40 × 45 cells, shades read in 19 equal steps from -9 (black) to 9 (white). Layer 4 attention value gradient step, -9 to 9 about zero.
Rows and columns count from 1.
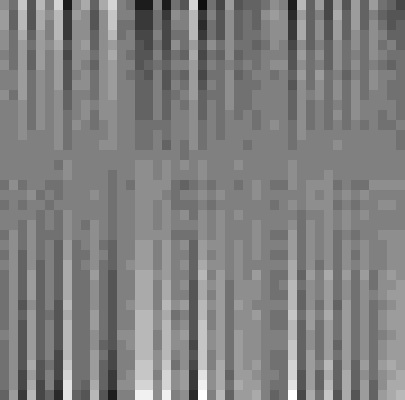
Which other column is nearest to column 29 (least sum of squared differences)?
35
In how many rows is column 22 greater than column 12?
12
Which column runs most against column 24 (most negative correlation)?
36
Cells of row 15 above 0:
5
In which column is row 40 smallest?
13
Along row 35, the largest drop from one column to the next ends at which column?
34
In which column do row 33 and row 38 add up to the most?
23
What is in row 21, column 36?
1
